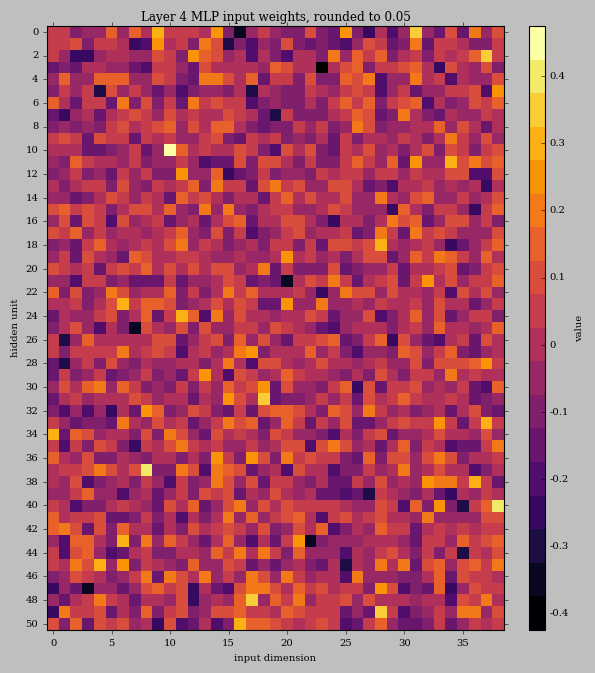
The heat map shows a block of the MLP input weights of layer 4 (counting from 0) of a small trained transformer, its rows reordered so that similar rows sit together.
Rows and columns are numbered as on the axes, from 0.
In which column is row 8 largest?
26
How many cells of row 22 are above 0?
17
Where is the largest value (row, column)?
10, 10
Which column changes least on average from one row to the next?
21
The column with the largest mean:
38
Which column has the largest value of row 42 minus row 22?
23
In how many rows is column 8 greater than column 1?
30
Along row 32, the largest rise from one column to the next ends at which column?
8
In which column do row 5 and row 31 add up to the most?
18
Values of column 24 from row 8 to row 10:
-0.1 -0.15 -0.15
